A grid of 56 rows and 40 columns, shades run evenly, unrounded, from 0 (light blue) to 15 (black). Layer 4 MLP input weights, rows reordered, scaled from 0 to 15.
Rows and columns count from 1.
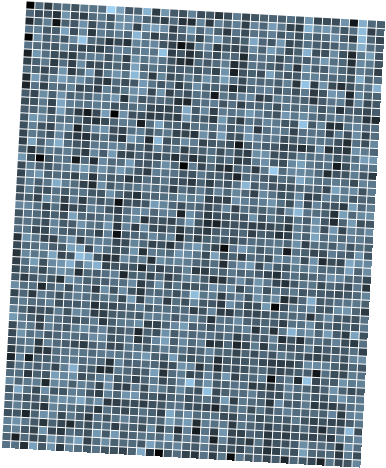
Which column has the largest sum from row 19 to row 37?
24
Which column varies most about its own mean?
19
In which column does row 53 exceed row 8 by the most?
13
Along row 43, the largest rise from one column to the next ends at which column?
4
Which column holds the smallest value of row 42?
18
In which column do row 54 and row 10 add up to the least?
5
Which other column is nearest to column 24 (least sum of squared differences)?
31
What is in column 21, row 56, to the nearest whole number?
10
